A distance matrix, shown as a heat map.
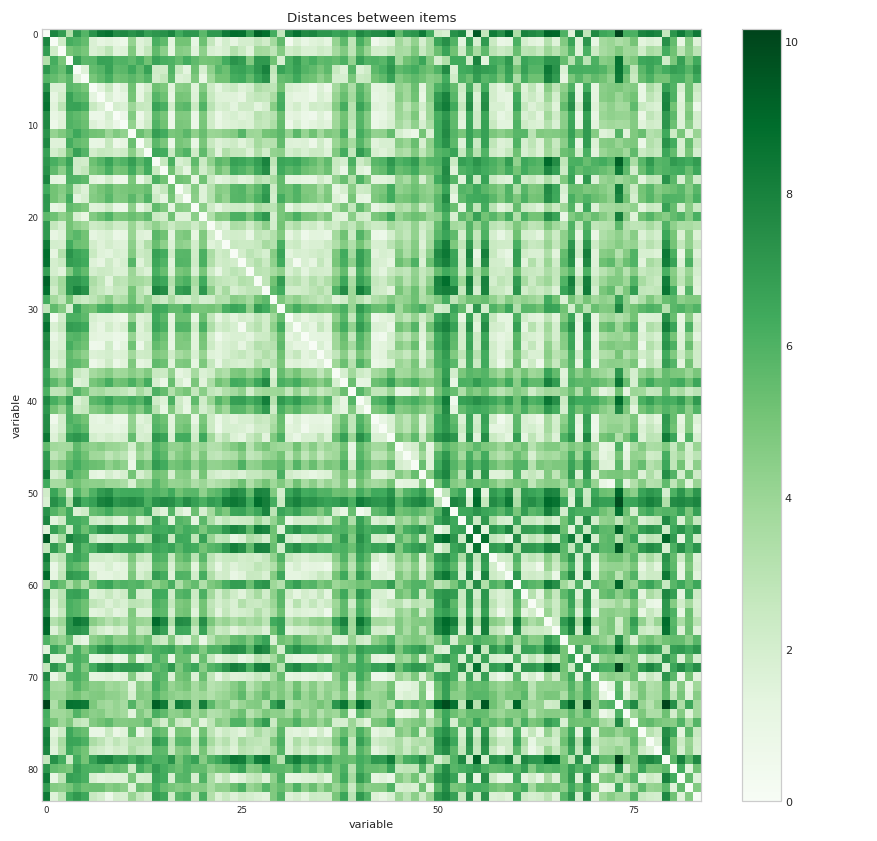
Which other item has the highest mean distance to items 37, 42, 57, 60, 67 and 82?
73
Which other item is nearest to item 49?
72
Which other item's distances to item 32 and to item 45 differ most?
25
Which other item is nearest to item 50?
54
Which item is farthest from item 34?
0
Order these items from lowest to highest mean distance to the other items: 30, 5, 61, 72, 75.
61, 72, 75, 5, 30
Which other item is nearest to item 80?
82
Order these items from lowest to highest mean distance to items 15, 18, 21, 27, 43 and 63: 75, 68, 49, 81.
68, 81, 75, 49
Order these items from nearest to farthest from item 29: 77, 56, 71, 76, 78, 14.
14, 76, 78, 71, 77, 56
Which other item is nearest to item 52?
40
